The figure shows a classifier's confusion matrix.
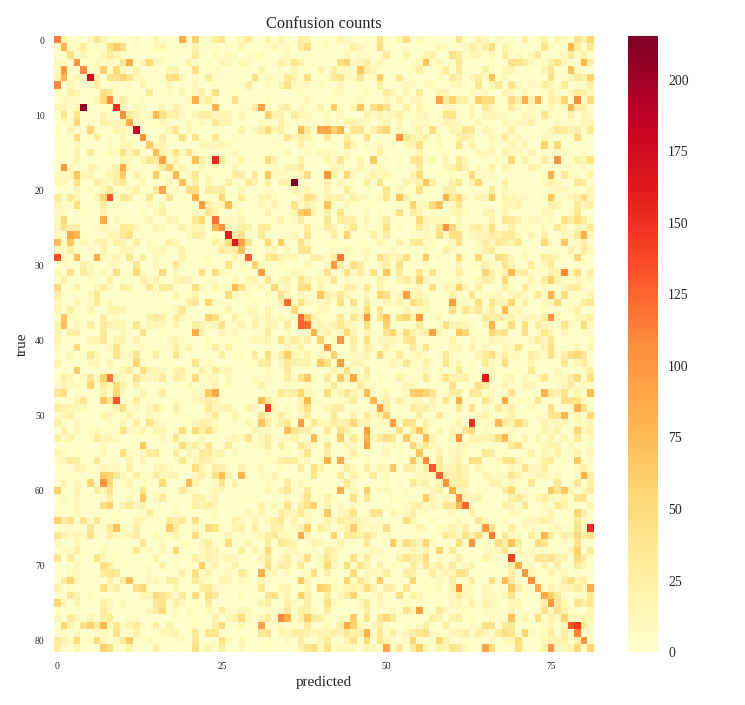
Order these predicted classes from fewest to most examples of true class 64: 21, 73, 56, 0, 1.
56, 73, 1, 21, 0
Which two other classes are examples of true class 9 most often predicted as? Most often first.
4, 31
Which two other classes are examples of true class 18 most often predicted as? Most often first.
41, 75
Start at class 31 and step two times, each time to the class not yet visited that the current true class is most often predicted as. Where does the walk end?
34
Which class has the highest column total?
79
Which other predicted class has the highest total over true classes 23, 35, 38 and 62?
37
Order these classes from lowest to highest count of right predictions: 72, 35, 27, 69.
72, 35, 69, 27
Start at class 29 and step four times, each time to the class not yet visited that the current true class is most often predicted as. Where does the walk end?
68
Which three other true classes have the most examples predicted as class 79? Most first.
78, 8, 49
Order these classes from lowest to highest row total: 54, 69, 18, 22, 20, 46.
46, 20, 54, 22, 69, 18
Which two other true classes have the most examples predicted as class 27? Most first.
33, 8
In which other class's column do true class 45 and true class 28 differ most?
65
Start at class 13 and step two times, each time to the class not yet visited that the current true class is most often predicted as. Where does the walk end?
47
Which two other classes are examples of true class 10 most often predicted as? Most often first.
15, 32
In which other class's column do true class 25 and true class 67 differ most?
59
